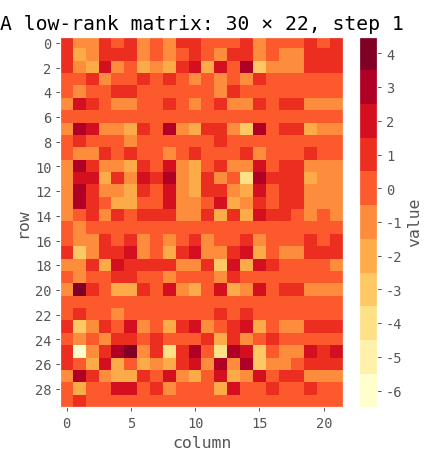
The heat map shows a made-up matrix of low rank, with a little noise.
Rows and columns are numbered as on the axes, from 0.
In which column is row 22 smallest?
4
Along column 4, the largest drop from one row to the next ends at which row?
26
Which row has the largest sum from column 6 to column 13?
11
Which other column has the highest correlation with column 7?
16
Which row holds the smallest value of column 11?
2
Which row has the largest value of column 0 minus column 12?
25
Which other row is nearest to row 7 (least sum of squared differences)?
12
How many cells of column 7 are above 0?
6
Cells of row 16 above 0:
6
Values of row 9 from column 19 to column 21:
1 0 0
